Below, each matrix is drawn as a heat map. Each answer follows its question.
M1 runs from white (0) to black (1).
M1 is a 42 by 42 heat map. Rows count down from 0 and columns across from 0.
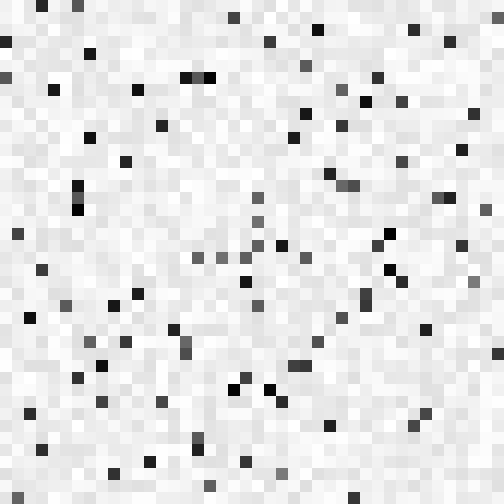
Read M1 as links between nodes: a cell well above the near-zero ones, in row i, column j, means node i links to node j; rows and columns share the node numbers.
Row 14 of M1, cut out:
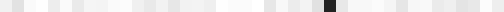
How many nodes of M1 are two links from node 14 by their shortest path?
1
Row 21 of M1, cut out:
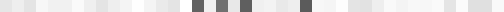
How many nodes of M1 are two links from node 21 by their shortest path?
9
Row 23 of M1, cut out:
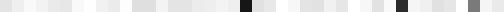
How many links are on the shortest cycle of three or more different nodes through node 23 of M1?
6
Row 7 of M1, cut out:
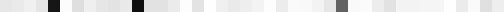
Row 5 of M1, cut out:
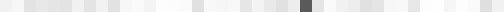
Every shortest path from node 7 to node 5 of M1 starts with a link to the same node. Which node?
node 11
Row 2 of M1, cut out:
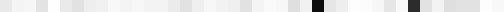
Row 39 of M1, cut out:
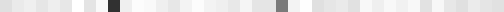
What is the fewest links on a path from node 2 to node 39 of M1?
7
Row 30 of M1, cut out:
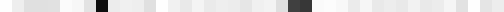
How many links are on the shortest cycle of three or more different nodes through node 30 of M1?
7
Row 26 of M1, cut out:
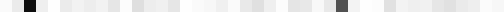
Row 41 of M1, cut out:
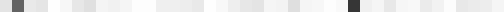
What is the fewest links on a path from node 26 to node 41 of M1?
4
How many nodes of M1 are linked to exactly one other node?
7
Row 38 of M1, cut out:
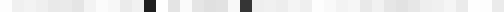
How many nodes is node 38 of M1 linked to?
2
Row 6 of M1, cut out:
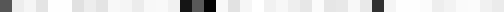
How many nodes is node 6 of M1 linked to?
5
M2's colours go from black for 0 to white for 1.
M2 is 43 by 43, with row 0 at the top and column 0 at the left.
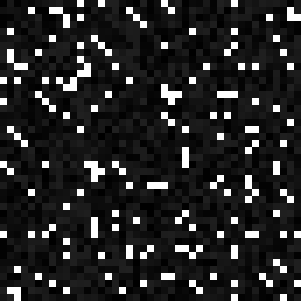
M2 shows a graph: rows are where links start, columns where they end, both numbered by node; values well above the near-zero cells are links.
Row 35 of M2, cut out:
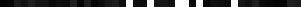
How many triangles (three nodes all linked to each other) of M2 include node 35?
2
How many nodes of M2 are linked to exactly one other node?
4
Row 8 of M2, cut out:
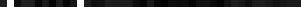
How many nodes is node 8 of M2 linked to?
2
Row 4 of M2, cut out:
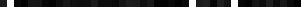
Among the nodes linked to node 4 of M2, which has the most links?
node 33
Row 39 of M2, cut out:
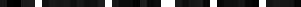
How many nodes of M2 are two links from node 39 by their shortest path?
10
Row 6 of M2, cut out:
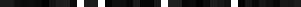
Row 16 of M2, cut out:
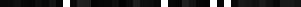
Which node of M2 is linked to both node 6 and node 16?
node 23
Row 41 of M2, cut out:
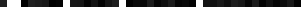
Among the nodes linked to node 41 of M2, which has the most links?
node 9
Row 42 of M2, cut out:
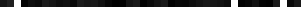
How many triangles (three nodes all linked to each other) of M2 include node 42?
1
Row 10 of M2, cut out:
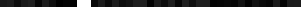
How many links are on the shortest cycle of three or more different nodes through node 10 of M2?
5
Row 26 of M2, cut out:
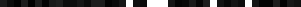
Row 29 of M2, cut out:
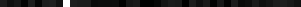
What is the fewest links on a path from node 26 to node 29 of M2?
4
